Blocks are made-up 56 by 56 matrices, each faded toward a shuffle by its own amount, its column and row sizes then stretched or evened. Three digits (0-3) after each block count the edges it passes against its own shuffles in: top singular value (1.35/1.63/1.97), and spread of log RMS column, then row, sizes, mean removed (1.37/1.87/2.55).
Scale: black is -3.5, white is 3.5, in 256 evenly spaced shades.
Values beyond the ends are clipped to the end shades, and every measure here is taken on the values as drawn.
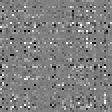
1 2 3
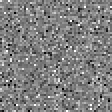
0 0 0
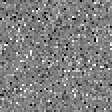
0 0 0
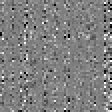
2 3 1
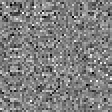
3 0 1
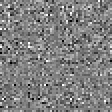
0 2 3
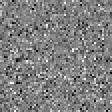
0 1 1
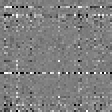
3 2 3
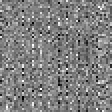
3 3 0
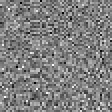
3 0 0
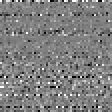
3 0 3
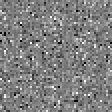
0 2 1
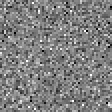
1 0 0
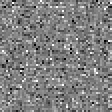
2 0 1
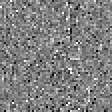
1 1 0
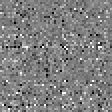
1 1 2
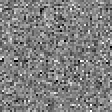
2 0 1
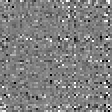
2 2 3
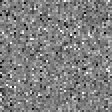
0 2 0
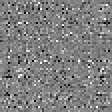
2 1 2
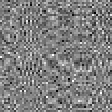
3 0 0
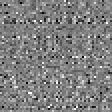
2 0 3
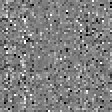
2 2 0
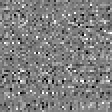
3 1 2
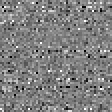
1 1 3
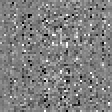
0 3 1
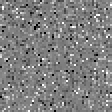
0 0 0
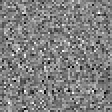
1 1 1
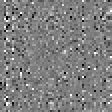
3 2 1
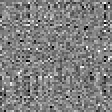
3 1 1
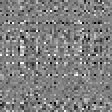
3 2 3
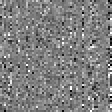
0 3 0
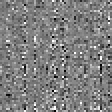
2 3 1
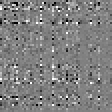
3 3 3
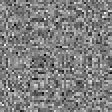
3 0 0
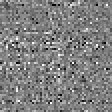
0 2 3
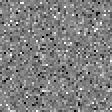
1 0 0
